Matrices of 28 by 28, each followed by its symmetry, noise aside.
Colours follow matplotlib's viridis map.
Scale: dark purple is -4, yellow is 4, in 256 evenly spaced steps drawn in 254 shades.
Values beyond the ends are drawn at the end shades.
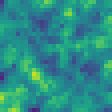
symmetric across the other diagonal.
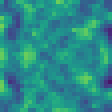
mirrored top to bottom.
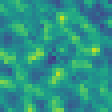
symmetric across the other diagonal.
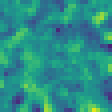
antisymmetric.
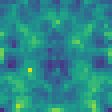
mirrored left to right.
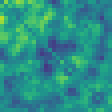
symmetric.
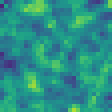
no symmetry.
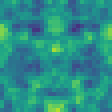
mirrored left to right.
